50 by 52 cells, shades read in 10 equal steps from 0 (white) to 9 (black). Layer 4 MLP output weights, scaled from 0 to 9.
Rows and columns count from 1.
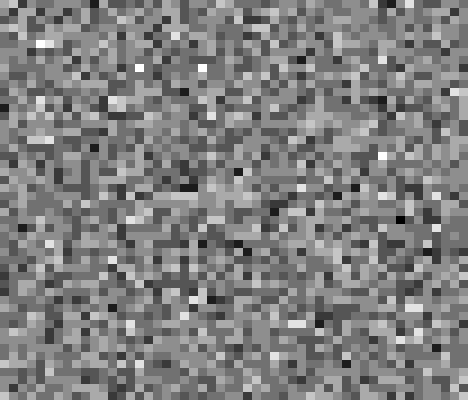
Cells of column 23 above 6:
1
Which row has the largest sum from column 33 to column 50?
40
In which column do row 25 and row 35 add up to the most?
14
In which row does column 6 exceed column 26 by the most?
43
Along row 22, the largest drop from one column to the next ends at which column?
28
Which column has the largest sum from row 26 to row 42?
45
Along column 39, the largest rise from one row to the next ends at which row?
46
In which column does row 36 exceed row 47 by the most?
6
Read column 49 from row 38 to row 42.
5 4 4 2 5
